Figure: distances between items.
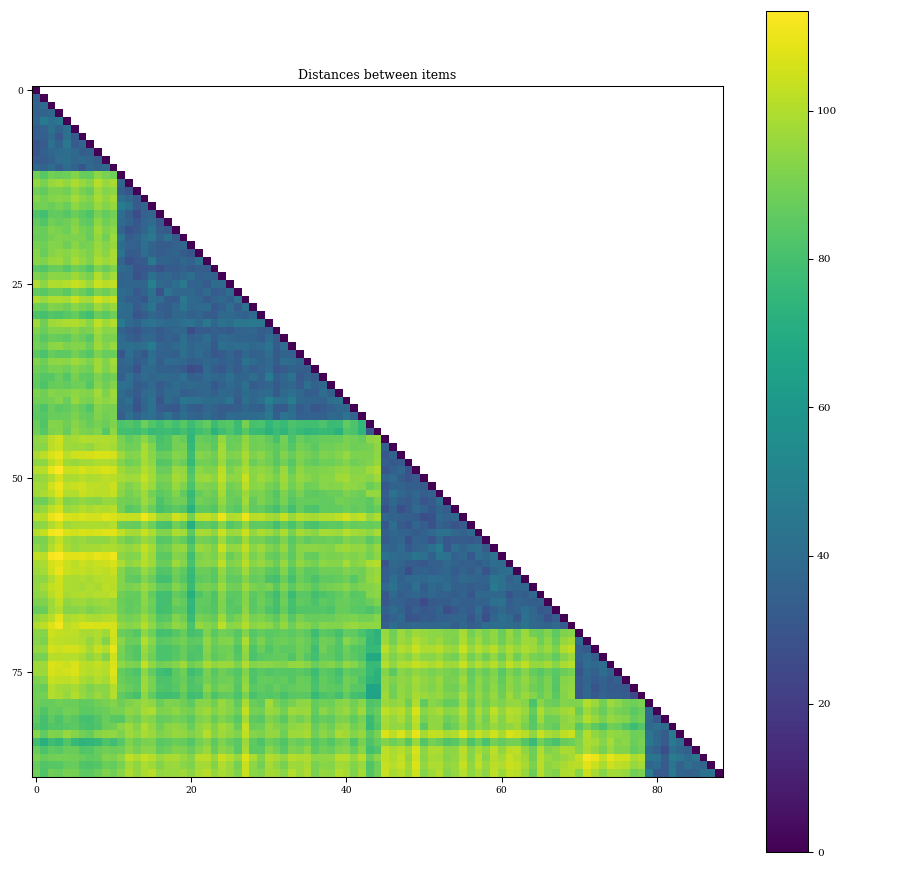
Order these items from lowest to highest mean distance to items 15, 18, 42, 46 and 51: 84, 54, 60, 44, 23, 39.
23, 39, 54, 60, 44, 84
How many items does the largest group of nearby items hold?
32
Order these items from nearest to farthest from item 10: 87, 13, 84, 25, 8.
8, 84, 87, 13, 25
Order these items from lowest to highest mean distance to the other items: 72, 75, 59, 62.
62, 59, 75, 72
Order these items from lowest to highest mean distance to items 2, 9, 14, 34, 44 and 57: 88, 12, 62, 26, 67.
26, 12, 67, 62, 88
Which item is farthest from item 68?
3
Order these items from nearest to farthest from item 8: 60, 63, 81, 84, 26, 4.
4, 84, 81, 26, 63, 60
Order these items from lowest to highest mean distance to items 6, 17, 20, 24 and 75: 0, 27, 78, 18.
18, 27, 78, 0
